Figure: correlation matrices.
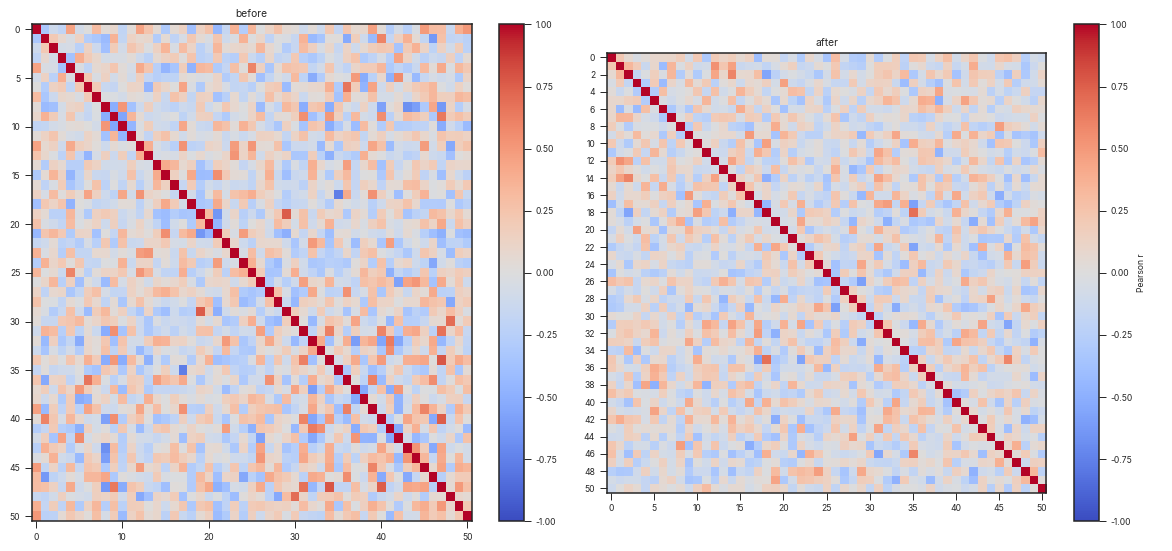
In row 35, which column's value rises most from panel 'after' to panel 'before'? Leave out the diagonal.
22
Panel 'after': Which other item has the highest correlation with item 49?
19
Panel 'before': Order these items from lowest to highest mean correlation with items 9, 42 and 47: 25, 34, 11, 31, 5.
25, 5, 11, 31, 34
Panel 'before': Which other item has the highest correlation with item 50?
0
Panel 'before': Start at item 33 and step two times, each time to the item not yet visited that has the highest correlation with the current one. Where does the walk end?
32
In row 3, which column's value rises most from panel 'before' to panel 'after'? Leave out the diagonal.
20
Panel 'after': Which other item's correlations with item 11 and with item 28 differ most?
44
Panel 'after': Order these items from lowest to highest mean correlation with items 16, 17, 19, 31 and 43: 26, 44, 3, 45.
45, 44, 3, 26
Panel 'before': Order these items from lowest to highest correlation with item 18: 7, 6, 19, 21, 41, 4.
4, 19, 7, 6, 41, 21
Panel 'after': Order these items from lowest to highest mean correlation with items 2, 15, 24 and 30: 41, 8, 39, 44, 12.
8, 41, 44, 12, 39
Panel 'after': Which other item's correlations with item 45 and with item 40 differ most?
16
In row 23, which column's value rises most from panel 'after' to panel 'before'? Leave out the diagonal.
12
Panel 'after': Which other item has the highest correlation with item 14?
2
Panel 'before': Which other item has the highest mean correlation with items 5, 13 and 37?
42
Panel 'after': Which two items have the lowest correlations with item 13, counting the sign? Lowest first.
28, 29
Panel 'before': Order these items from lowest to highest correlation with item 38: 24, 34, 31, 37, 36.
37, 34, 36, 31, 24
